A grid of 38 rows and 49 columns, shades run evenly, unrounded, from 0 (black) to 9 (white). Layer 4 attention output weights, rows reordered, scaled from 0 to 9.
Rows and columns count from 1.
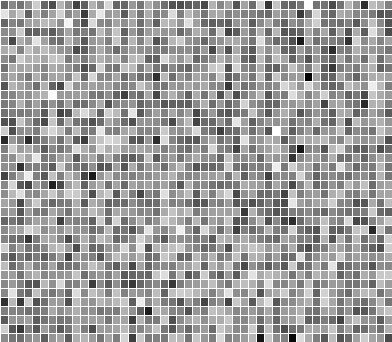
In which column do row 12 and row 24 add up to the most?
47
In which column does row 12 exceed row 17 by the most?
38
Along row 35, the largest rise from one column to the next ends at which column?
20
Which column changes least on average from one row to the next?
40
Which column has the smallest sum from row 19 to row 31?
36
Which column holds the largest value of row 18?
5
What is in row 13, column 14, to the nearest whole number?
7
